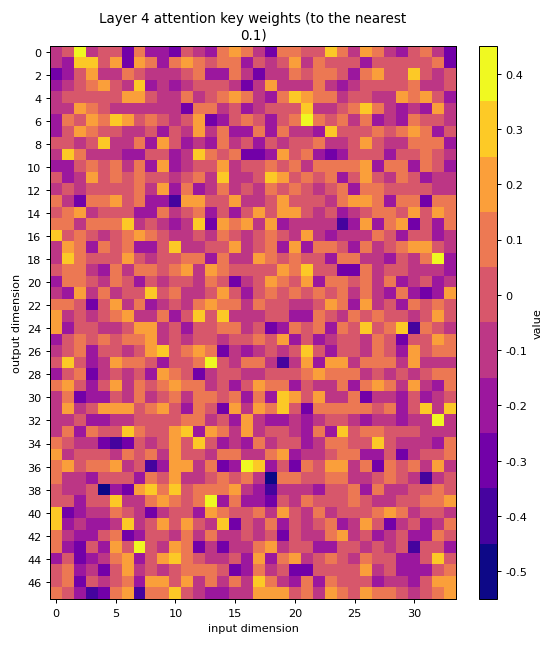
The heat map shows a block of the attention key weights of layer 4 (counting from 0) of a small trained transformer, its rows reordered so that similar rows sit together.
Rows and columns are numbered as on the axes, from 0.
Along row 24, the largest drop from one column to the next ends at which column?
30
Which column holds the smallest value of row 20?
15
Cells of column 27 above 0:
18
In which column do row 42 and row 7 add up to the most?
23
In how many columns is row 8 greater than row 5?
13
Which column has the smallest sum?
16
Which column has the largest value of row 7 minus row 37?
31
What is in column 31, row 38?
0
